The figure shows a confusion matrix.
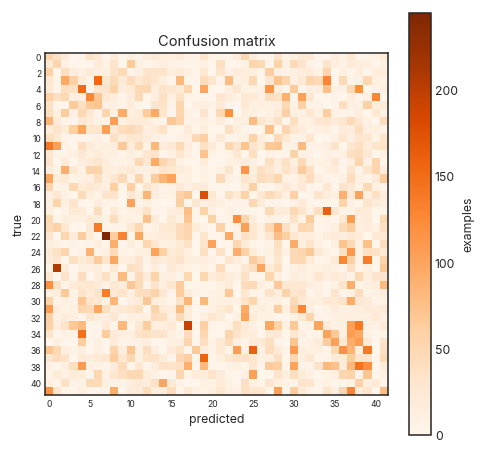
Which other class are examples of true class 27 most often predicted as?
9
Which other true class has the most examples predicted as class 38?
33
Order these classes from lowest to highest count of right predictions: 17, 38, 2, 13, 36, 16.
16, 2, 17, 13, 36, 38
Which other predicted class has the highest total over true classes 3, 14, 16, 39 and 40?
6
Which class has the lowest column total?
18
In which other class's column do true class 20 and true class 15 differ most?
23
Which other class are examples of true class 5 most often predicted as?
40
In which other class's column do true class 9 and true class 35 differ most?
7
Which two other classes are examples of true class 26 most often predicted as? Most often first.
1, 41
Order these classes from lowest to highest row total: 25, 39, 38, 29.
39, 29, 25, 38
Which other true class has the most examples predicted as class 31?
5
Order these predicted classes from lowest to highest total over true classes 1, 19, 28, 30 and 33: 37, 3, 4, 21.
21, 3, 4, 37
